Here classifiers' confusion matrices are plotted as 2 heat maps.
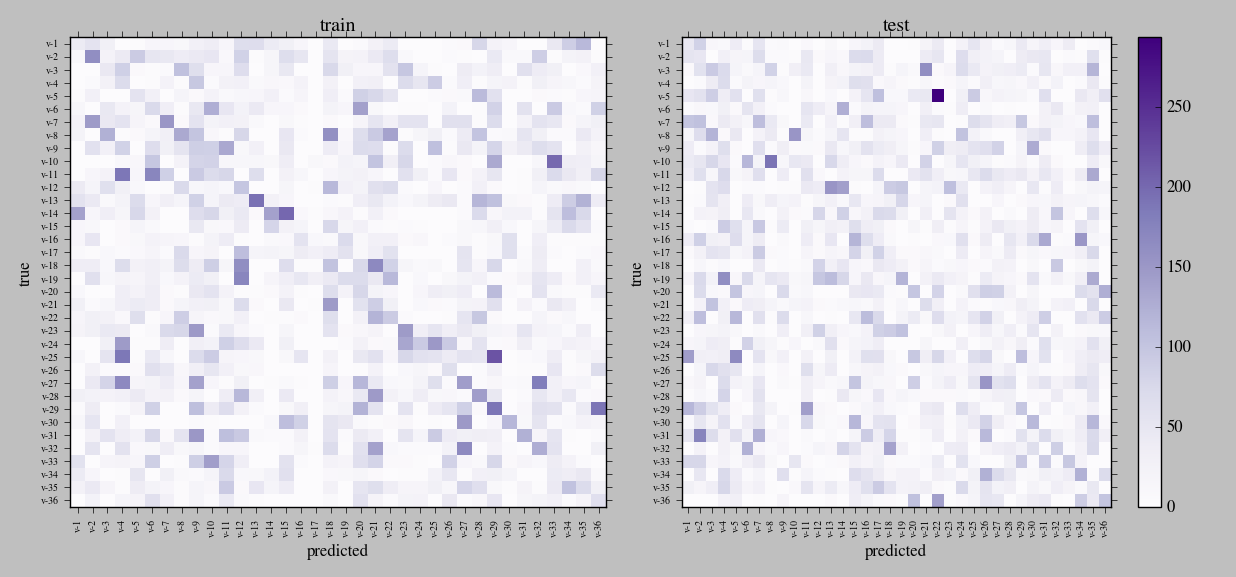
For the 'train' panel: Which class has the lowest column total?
v-17
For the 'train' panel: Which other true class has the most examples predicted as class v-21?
v-18
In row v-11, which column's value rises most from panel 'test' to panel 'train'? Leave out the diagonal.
v-6
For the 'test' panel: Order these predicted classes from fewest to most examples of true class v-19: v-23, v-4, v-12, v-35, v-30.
v-23, v-30, v-12, v-35, v-4
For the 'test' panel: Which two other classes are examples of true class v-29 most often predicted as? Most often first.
v-11, v-1
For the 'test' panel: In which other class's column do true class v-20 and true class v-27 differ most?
v-36
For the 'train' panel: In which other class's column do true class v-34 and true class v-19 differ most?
v-12
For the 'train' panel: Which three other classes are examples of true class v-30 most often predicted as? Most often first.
v-27, v-15, v-16
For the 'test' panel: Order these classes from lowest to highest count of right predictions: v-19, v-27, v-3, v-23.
v-23, v-27, v-3, v-19
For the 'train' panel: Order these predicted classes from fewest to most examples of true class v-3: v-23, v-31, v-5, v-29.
v-5, v-29, v-31, v-23
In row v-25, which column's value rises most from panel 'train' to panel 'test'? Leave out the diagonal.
v-5
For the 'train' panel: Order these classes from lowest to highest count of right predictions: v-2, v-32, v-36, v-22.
v-36, v-22, v-32, v-2
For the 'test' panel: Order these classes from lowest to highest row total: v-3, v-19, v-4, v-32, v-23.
v-4, v-23, v-32, v-3, v-19
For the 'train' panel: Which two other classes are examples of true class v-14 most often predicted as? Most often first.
v-15, v-1
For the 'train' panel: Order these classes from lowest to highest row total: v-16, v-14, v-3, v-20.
v-16, v-20, v-3, v-14
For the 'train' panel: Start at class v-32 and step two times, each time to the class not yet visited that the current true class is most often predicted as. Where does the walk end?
v-4
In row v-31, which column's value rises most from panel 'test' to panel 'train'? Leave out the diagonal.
v-9
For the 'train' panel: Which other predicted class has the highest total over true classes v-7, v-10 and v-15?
v-33
